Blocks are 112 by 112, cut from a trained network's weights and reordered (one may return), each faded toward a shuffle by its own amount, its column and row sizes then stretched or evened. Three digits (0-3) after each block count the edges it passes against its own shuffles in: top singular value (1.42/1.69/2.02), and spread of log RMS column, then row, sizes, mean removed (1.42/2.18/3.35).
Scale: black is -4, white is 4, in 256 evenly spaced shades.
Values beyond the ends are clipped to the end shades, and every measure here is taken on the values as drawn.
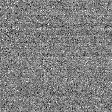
1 0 0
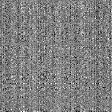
3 1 2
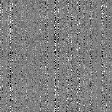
1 3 0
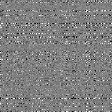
3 2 3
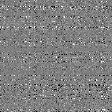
0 2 3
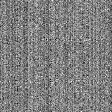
3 0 1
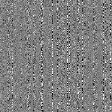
3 3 0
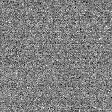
1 0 0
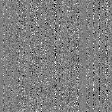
0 3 0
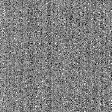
1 1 1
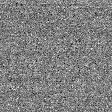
0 0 0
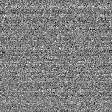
2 0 1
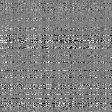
3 1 3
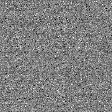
0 1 1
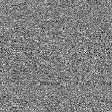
2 0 2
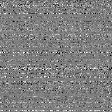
1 1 3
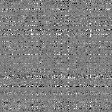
1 2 3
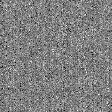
0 2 0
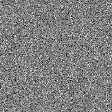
0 1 0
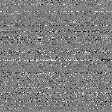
1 1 3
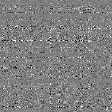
1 2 3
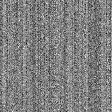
3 1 0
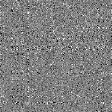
2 2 2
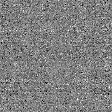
0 1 1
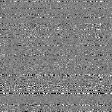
3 1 3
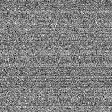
3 0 0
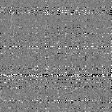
2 2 3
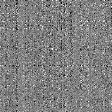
1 2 2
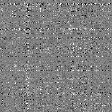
0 2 3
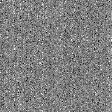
0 2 0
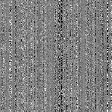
3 3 0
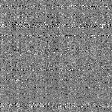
1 0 3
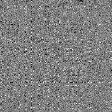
3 2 2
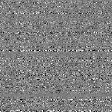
2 1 3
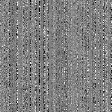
3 3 0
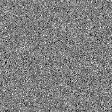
0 1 1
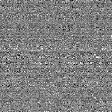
2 1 2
